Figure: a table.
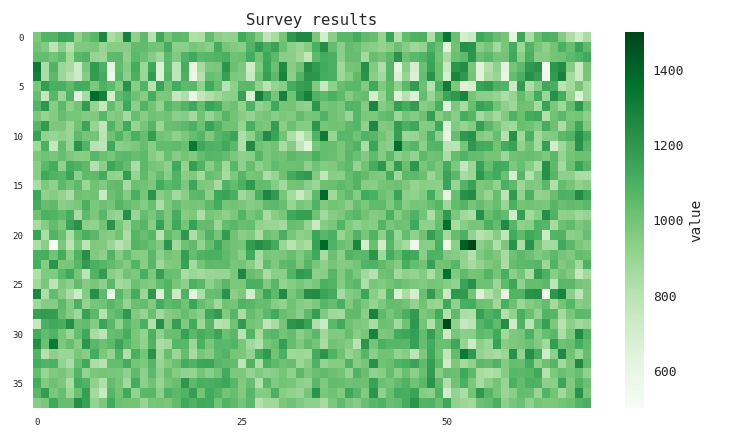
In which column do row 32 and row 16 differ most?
66
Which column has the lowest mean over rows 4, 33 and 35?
50
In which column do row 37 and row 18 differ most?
5
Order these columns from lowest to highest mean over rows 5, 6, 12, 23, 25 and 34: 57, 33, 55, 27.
57, 55, 27, 33
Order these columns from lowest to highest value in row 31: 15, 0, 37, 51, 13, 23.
15, 13, 37, 23, 51, 0
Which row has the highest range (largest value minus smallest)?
21
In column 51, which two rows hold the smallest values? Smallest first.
11, 19
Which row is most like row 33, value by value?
30
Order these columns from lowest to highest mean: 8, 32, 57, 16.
57, 8, 32, 16
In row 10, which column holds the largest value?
35
